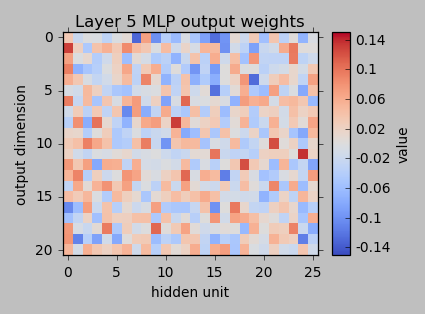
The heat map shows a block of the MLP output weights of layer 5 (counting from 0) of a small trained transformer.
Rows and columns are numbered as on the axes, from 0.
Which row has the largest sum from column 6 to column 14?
13
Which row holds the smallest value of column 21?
12
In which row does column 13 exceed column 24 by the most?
19
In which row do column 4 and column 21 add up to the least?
15
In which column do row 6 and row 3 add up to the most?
0
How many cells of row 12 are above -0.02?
18
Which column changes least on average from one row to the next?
20
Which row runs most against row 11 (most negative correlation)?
5
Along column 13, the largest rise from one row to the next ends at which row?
10
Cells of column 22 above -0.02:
16
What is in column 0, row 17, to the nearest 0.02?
-0.06
